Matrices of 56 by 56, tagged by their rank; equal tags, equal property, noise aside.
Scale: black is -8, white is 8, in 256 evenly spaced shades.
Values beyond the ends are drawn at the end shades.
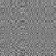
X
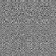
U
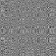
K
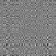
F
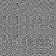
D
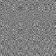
D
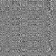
D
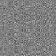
K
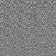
D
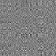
D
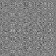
D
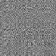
K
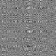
D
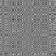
F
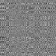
X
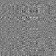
D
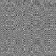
X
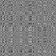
F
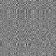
X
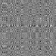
D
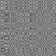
F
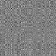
D
